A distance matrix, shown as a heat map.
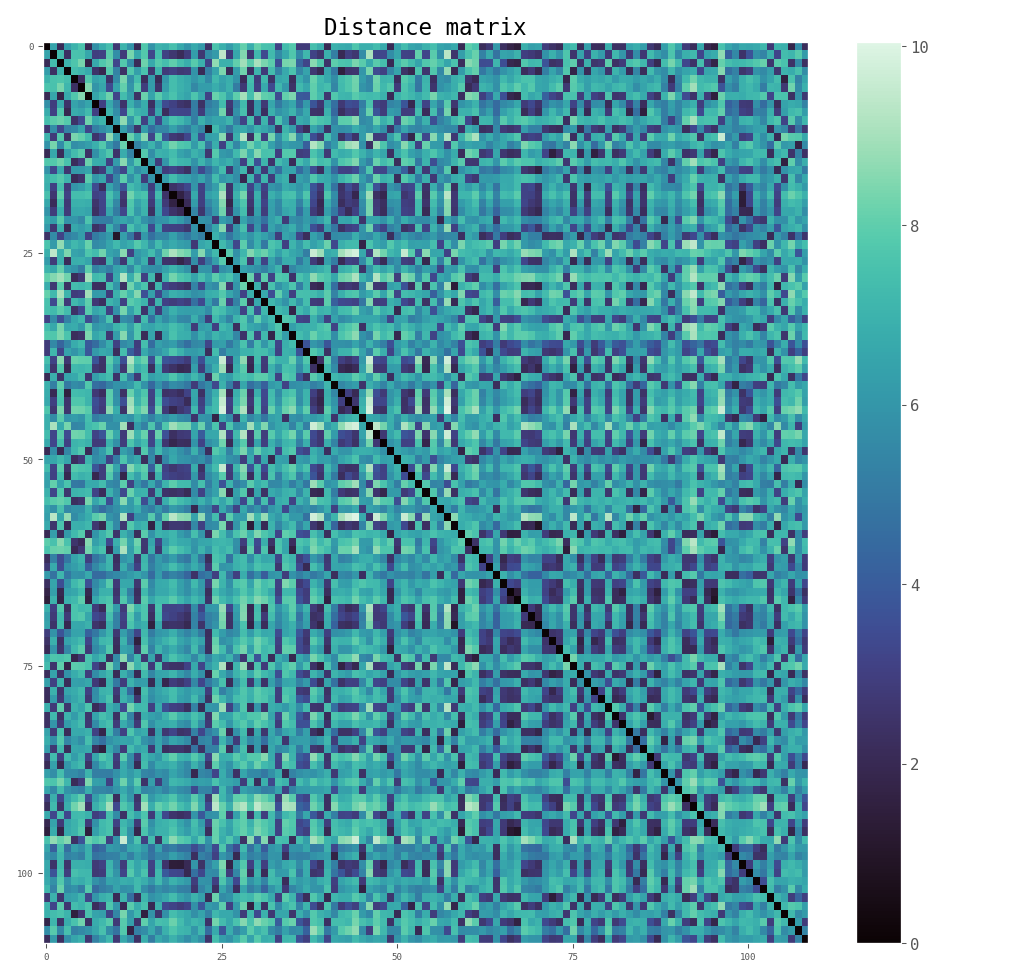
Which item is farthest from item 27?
92
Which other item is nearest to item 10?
23
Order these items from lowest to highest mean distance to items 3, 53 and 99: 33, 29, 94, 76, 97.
29, 97, 33, 76, 94
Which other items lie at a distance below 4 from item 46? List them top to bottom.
12, 25, 53, 57, 107
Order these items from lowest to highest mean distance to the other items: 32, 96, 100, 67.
100, 67, 32, 96
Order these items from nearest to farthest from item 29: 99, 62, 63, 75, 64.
75, 99, 64, 62, 63
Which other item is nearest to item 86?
81
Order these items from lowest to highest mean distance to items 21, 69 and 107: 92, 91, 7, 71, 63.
7, 71, 63, 91, 92
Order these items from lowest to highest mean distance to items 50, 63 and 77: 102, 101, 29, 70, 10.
10, 70, 29, 102, 101
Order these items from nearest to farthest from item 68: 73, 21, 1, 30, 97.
1, 97, 21, 73, 30
